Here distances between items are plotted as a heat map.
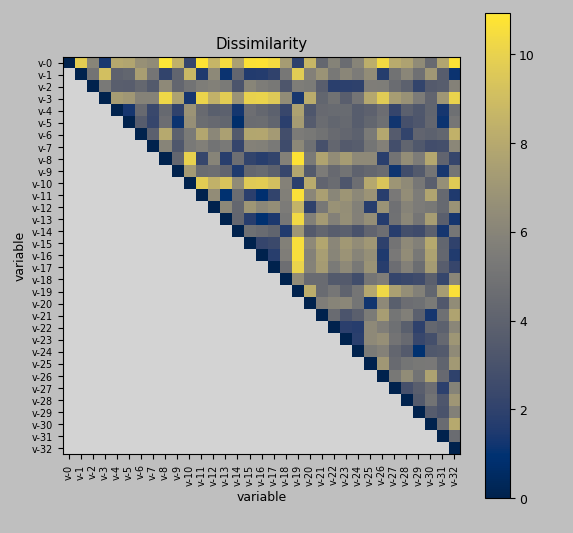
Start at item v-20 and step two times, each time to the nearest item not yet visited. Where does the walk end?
v-12
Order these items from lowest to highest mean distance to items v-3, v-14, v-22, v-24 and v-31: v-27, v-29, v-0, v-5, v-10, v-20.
v-29, v-5, v-27, v-10, v-20, v-0
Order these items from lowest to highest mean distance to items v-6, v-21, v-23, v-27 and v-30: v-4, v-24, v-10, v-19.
v-24, v-4, v-10, v-19
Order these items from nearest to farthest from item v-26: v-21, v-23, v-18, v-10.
v-18, v-23, v-21, v-10
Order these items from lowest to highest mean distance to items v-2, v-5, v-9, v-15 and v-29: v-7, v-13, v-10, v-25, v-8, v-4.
v-4, v-7, v-13, v-8, v-25, v-10
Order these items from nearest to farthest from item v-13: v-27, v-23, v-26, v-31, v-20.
v-26, v-31, v-27, v-20, v-23
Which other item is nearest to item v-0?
v-3
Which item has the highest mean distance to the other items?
v-0
